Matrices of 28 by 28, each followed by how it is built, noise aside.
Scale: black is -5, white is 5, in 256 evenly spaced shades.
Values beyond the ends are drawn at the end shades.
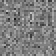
low rank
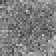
smooth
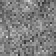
smooth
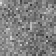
smooth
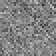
Toeplitz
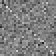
diagonal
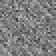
Toeplitz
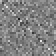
diagonal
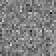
low rank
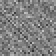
Toeplitz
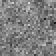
smooth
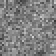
smooth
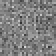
low rank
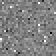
sparse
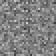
repeating rows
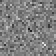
diagonal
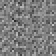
repeating rows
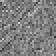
Hankel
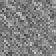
Toeplitz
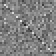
diagonal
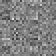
low rank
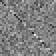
diagonal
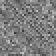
Toeplitz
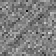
Hankel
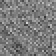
Toeplitz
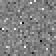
sparse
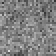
smooth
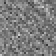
Toeplitz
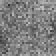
smooth
